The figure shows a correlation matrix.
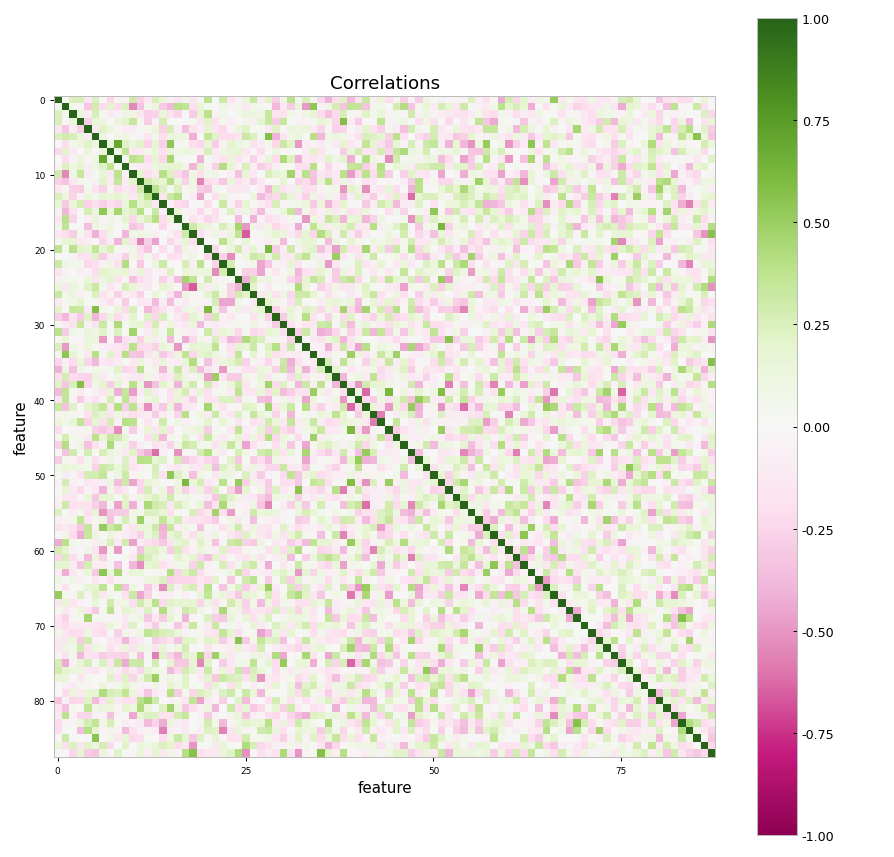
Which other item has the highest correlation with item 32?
52
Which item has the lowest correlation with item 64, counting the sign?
65
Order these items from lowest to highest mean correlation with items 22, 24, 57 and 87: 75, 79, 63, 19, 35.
19, 75, 79, 35, 63
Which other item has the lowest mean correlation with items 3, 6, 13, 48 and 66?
74
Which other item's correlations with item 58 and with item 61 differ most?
62
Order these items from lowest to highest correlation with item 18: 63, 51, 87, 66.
66, 51, 63, 87
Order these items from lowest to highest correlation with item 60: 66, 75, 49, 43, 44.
75, 49, 44, 43, 66
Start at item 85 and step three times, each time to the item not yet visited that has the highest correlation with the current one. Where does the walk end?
20
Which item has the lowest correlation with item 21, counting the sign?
23
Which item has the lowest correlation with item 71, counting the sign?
27
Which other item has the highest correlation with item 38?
3
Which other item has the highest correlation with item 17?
51
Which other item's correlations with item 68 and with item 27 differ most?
22
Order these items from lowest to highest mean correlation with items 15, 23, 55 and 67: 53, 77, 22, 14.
14, 22, 53, 77
